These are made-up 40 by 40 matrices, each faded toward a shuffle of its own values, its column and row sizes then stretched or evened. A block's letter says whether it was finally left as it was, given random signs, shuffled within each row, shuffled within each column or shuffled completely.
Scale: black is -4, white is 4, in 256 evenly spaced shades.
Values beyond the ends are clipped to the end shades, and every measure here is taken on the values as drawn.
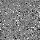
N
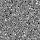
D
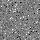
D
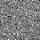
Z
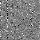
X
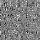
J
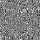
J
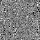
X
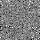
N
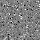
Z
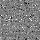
Z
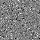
D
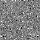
N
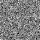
X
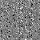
X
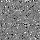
Z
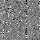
X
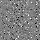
X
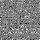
Z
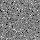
D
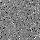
D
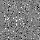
X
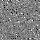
Z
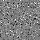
Z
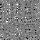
J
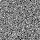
D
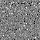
Z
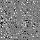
N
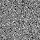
D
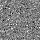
D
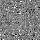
Z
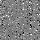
X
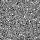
D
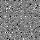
N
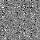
N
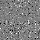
N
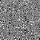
N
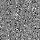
X
